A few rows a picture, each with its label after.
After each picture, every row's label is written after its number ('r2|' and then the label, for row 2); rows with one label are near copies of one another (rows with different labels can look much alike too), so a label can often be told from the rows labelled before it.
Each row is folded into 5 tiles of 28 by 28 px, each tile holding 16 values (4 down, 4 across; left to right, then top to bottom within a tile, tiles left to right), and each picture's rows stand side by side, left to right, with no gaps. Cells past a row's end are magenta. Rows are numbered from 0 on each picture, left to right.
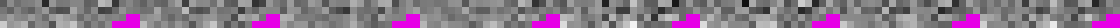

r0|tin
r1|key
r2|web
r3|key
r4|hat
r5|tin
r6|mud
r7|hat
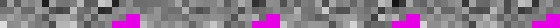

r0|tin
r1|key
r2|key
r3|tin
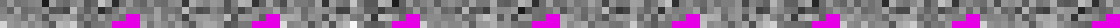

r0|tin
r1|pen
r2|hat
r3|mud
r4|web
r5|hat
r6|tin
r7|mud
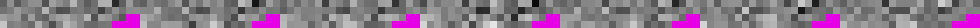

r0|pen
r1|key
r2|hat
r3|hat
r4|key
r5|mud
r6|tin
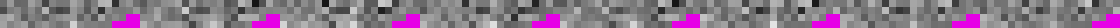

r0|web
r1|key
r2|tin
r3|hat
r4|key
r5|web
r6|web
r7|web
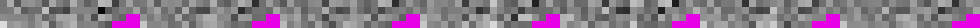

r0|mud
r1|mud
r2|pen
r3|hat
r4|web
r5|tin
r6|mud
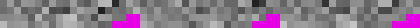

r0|mud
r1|key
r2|tin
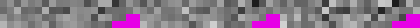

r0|mud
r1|key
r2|pen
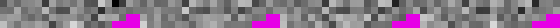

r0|key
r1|pen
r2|pen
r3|web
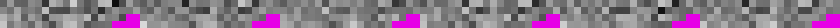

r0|pen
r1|tin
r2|key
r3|pen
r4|mud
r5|tin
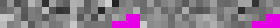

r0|web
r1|mud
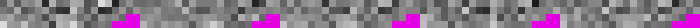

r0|tin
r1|key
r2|tin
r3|web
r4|pen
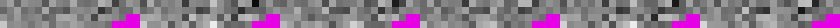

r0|mud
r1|hat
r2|key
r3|tin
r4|hat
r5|mud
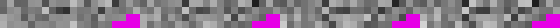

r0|web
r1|pen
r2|pen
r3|pen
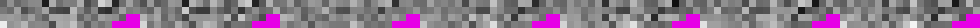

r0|tin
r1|pen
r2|web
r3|hat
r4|hat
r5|mud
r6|hat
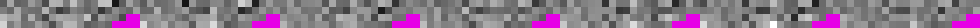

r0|pen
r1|tin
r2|mud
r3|pen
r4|hat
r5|hat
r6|web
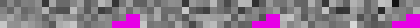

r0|tin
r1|pen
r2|web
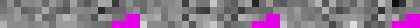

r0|mud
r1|hat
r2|key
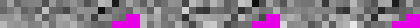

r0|mud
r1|pen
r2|hat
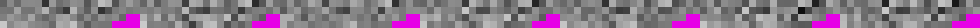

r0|tin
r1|pen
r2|web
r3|pen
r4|tin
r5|mud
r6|pen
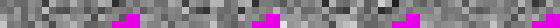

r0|pen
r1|web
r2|tin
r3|key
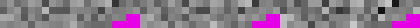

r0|web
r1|web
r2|web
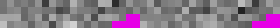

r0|hat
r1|mud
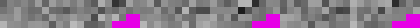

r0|key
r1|mud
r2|web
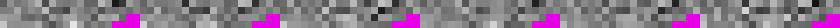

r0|key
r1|tin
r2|mud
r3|key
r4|mud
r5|pen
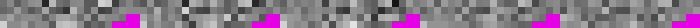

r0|tin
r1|pen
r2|hat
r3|mud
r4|web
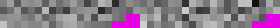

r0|mud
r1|pen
